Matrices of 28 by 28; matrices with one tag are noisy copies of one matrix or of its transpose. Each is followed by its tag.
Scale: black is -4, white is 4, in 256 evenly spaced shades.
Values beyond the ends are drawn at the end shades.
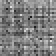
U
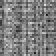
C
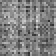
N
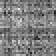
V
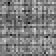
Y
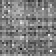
N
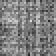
N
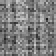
V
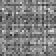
Y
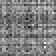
Y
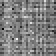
C
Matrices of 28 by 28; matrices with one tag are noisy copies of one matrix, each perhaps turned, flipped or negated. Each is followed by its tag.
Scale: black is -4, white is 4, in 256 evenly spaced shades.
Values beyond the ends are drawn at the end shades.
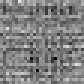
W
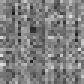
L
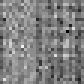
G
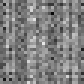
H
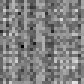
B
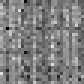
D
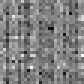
L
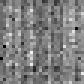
D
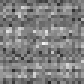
H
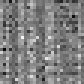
B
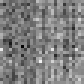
G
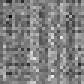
B
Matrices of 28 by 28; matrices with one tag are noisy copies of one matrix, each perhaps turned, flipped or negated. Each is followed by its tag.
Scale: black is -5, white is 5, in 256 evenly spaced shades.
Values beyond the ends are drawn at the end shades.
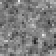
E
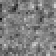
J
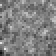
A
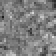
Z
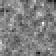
Z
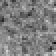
A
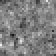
E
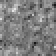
J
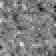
J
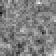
Z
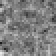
A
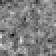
E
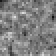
Z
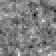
E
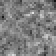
Z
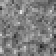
J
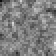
Z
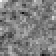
Z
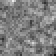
Z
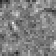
Z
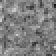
J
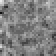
A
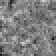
Z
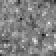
E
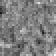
Z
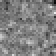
A
